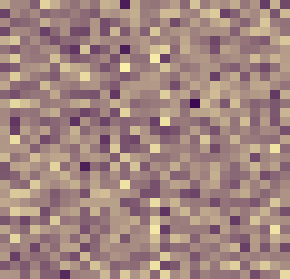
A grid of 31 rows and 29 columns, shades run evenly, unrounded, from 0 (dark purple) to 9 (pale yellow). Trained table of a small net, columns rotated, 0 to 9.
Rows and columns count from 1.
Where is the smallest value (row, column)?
12, 20
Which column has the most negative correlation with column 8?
17
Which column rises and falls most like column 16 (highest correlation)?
28
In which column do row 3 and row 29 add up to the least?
2
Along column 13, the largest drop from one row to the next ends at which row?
9
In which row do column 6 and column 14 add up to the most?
19
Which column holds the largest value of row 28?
24
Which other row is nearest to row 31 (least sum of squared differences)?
5
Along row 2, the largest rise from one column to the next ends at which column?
29
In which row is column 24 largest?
30
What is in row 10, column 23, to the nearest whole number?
6
